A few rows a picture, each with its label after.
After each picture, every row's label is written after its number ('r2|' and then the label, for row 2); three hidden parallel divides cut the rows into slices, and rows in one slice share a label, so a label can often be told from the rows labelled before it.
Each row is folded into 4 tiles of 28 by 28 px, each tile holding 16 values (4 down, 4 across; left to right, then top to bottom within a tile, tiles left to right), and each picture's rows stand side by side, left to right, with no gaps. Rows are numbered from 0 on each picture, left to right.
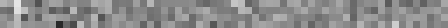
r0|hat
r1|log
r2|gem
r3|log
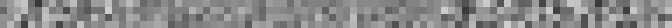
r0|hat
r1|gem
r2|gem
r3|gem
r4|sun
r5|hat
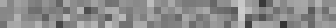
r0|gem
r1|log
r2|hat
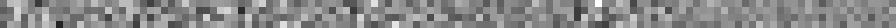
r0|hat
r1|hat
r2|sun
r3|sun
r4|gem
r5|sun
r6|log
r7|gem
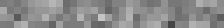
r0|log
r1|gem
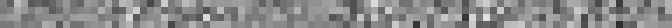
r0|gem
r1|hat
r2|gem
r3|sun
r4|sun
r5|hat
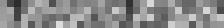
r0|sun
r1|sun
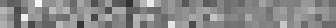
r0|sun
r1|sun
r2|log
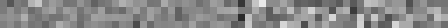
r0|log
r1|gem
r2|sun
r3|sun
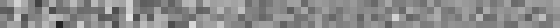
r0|hat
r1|hat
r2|gem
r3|gem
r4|gem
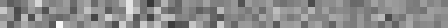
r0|sun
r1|hat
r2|log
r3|log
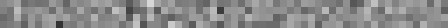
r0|gem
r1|sun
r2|log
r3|log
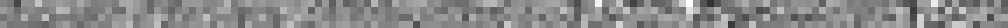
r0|log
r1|gem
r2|log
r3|log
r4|log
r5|sun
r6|hat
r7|gem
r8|sun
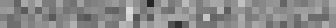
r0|log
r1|hat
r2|gem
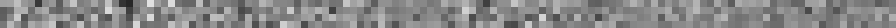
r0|hat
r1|sun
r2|sun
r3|gem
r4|hat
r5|gem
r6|gem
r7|log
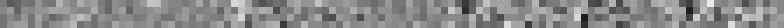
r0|log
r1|log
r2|hat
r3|gem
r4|sun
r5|hat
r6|sun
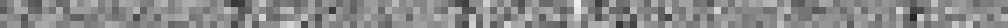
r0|gem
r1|gem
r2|sun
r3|log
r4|sun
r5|hat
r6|gem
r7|log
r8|sun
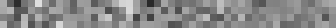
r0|sun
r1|hat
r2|gem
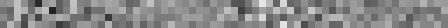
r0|hat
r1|log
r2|sun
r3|gem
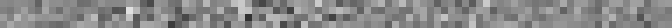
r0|gem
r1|hat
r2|hat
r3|log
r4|log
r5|gem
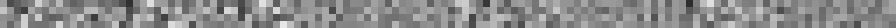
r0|sun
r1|sun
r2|sun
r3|log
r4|hat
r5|log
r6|sun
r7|gem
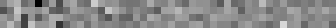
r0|hat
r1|log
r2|log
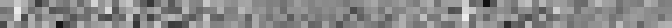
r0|hat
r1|hat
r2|gem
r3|log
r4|hat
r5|log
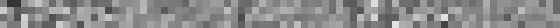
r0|sun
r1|gem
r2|log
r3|sun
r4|log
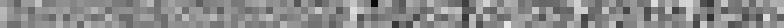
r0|log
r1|log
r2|log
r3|hat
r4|sun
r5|hat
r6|hat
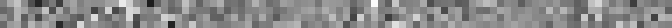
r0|hat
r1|hat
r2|log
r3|sun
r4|log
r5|sun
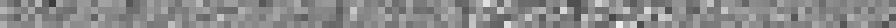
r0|log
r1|log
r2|gem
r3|gem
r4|sun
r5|sun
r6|log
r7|gem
